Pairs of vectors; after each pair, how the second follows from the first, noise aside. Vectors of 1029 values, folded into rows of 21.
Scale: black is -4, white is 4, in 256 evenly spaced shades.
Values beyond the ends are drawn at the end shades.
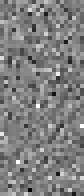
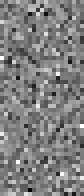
copied.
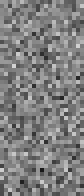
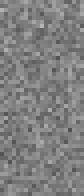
reversed, negated, shrunk.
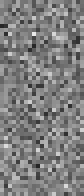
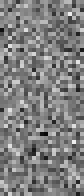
wrapped around.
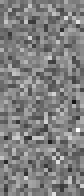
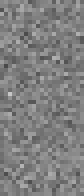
reversed, negated, shrunk.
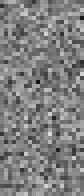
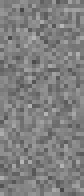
reversed, negated, shrunk.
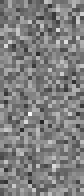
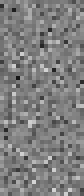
wrapped around, partly zeroed.
